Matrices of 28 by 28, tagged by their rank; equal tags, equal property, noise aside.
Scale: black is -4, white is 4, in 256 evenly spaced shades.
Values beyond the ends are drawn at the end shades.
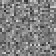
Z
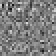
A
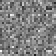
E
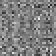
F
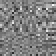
F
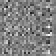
F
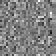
F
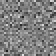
F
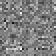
E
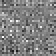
F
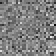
A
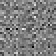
F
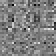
A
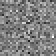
F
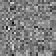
A
